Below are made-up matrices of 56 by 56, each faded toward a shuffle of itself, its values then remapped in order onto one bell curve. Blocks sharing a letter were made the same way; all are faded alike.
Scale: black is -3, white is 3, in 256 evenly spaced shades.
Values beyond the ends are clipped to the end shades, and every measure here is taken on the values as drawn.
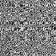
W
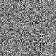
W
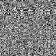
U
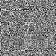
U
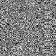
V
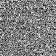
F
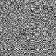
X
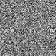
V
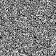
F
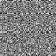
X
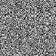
V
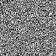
V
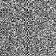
W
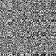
X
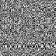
X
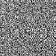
W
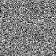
V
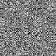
X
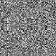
W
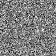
F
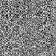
W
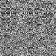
U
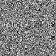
V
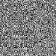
W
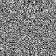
V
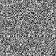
V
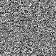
F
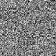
V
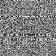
U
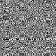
X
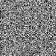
V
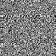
U
